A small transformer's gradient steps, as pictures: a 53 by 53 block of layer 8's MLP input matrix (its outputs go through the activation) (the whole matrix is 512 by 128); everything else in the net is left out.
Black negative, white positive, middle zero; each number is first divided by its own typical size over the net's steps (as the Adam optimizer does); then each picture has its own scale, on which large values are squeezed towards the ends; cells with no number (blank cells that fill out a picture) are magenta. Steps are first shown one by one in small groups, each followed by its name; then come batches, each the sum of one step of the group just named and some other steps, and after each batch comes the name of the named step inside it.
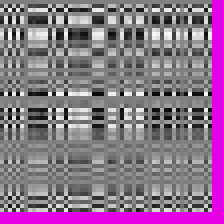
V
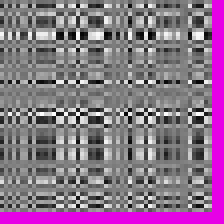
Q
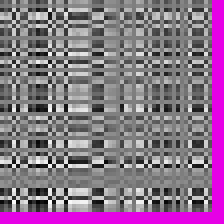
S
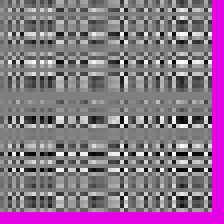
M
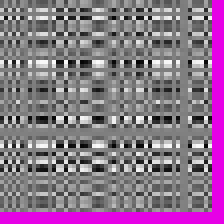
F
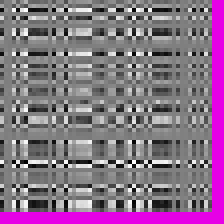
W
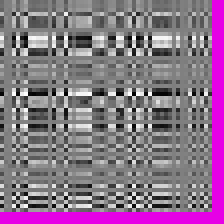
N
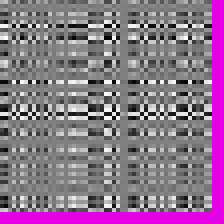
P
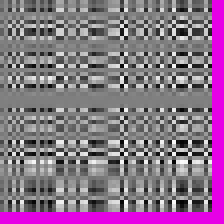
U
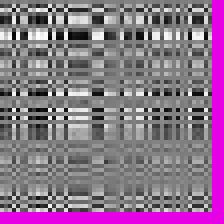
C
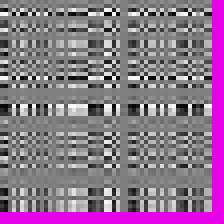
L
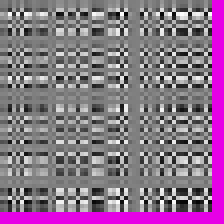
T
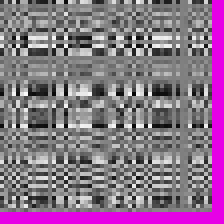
N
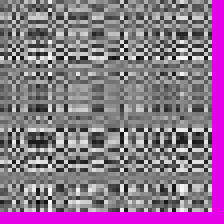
S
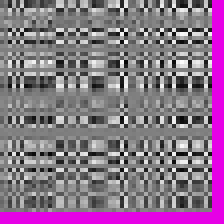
M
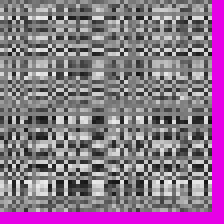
F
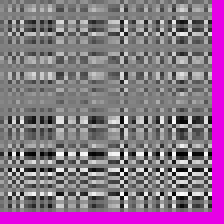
M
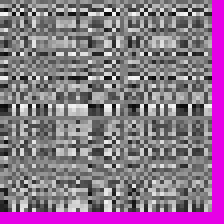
L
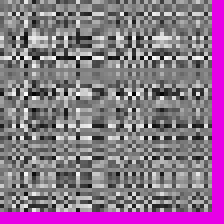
N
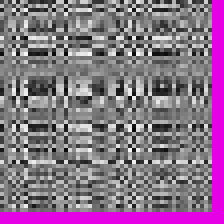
N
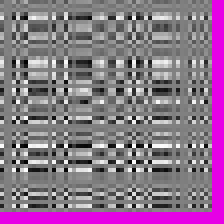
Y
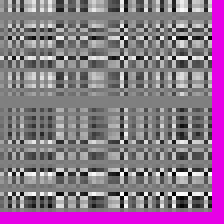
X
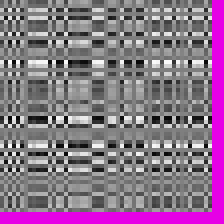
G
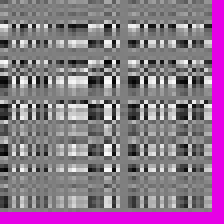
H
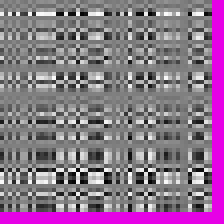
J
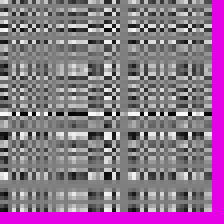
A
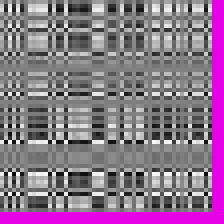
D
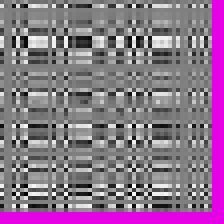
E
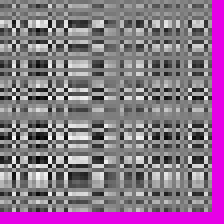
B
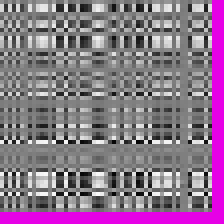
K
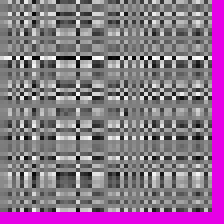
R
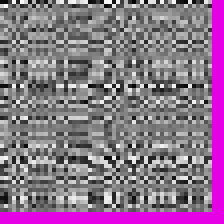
Y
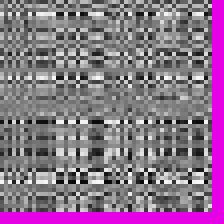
J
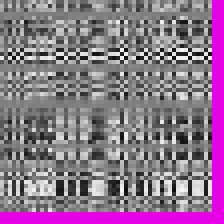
K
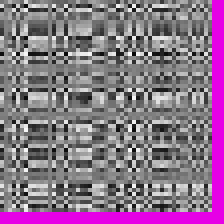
E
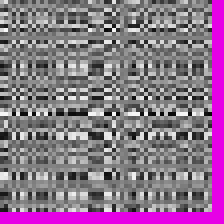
A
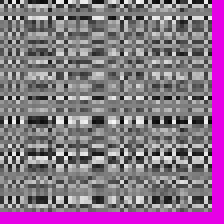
G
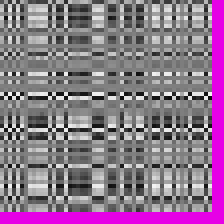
D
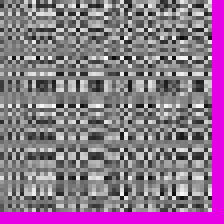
X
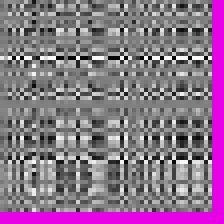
R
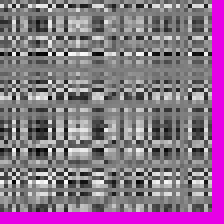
K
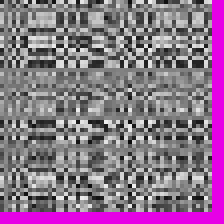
E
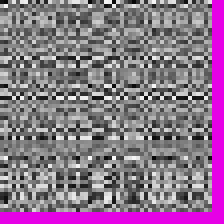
R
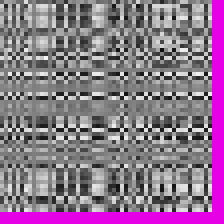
K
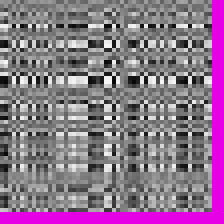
H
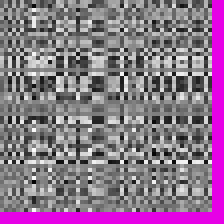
G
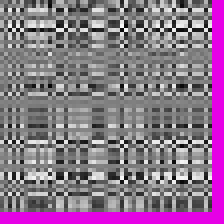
D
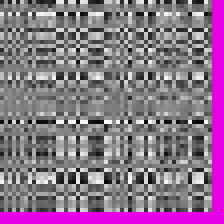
J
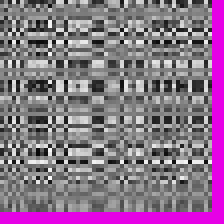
G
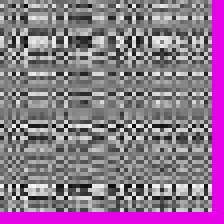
E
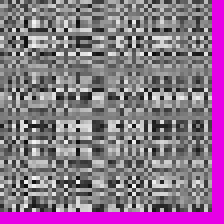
E
